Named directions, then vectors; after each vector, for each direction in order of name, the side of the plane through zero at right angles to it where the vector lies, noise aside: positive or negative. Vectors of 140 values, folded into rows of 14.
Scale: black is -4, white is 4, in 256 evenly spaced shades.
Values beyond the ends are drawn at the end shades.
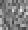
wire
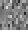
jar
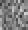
negative, positive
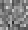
positive, positive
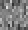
positive, positive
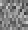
positive, negative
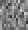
negative, positive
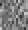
negative, positive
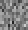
positive, positive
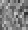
positive, negative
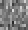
positive, positive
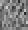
positive, negative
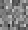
positive, positive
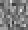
positive, positive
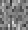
negative, negative
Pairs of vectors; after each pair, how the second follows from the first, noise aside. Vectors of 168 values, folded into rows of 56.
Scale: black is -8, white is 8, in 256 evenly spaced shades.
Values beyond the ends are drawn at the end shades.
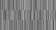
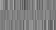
negated, partly zeroed.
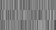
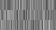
wrapped around.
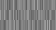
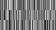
negated, scaled up.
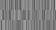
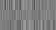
partly zeroed.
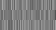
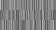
reversed.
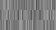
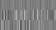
reversed, negated, partly zeroed.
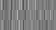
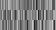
reversed, negated, scaled up.
